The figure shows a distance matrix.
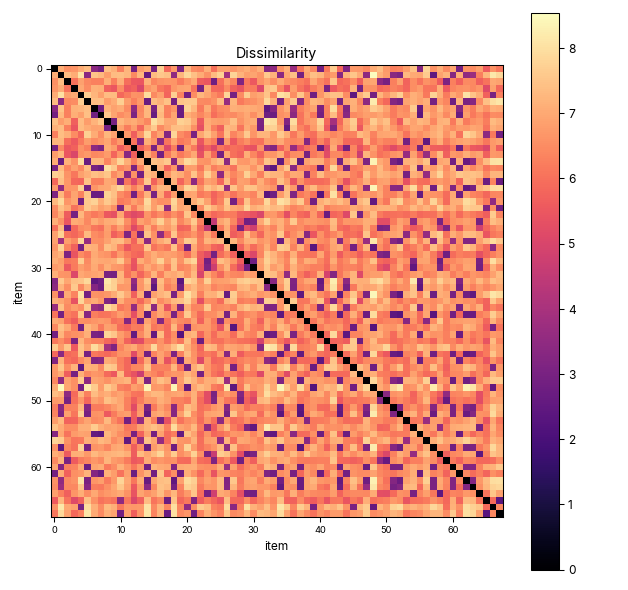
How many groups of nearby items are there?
9
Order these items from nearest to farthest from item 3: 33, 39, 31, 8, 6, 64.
31, 8, 39, 64, 6, 33
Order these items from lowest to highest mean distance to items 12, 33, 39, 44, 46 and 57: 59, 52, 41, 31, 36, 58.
36, 41, 52, 59, 31, 58
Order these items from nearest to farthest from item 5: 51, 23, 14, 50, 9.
14, 51, 50, 23, 9
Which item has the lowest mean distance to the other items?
12
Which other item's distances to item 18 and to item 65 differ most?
67
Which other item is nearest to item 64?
58
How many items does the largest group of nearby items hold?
15
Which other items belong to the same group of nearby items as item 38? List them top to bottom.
11, 13, 16, 25, 53, 56
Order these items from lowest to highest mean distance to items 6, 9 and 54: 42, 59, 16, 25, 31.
31, 42, 25, 59, 16
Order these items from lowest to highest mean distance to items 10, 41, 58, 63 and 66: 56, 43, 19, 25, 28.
43, 28, 19, 25, 56
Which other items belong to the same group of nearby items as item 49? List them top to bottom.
2, 24, 28, 50, 59
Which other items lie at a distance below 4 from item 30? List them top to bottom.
23, 29, 54, 58, 64
